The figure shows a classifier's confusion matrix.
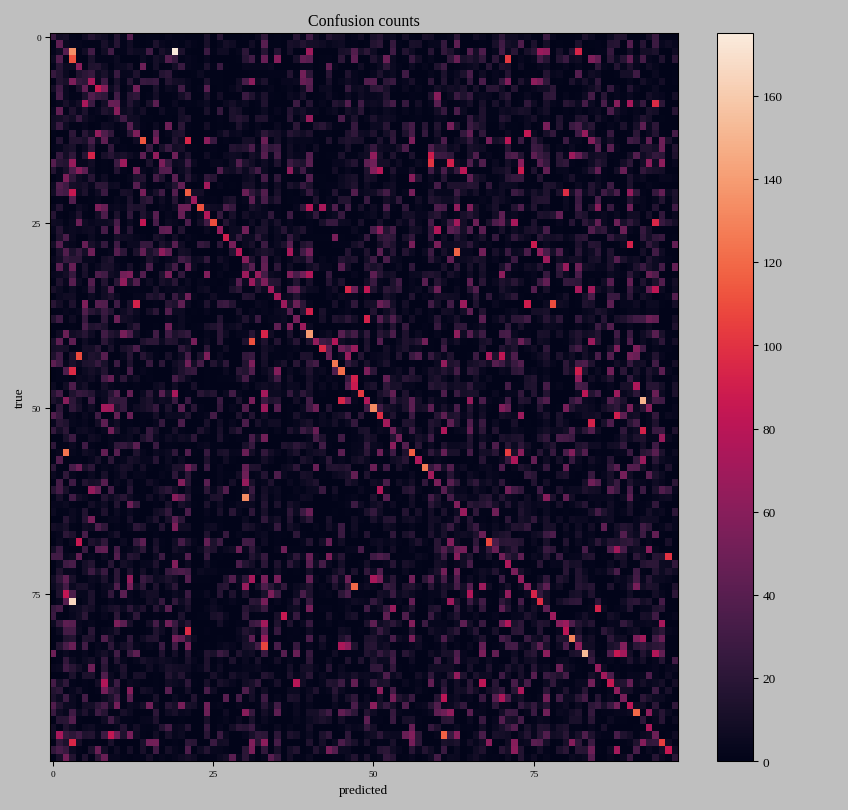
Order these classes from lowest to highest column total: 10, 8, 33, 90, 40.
10, 90, 8, 40, 33
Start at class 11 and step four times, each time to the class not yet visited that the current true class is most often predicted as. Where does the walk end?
80
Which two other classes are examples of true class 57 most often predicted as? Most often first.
72, 92
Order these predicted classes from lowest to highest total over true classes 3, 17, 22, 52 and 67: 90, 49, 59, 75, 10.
75, 10, 49, 90, 59
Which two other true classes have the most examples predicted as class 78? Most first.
36, 67
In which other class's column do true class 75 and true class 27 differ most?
65
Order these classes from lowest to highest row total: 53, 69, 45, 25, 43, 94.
53, 69, 45, 43, 25, 94
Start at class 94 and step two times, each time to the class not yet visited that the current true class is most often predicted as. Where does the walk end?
51
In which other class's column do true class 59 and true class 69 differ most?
88
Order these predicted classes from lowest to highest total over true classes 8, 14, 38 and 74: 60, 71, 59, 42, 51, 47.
42, 59, 51, 60, 71, 47
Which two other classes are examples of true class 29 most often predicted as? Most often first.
63, 37
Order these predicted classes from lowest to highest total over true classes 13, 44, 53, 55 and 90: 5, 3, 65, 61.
3, 5, 65, 61
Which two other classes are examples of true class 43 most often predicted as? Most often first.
4, 70
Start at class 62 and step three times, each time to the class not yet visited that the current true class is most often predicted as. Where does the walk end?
85
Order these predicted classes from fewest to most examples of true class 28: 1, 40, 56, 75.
40, 1, 56, 75
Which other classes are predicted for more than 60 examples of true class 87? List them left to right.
8, 38, 67
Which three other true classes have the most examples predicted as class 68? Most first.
43, 95, 14
